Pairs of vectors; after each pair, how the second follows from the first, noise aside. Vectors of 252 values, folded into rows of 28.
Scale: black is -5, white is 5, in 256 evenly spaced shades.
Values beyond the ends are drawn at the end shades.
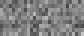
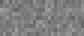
reversed, negated, shrunk.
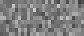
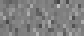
partly zeroed.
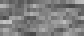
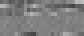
partly zeroed.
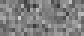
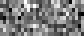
negated, scaled up.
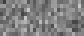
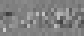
reversed, partly zeroed.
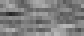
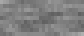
wrapped around, negated, shrunk.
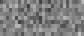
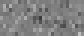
partly zeroed.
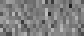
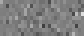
wrapped around, negated, partly zeroed.
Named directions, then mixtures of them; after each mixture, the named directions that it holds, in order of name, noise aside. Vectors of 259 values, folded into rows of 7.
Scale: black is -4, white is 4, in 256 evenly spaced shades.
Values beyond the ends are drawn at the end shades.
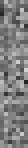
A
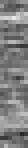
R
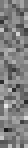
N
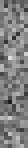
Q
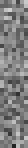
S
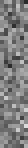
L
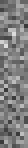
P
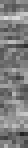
R.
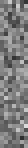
L.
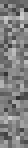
A, Q, R.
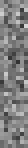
A, Q.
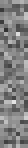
A, N, R.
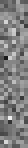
P, Q.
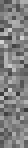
L, P.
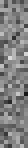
Q.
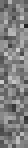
A, P, Q.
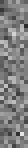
A, P.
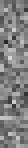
N, Q.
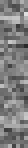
N, R, S.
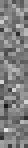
N.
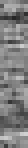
R.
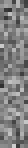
S.
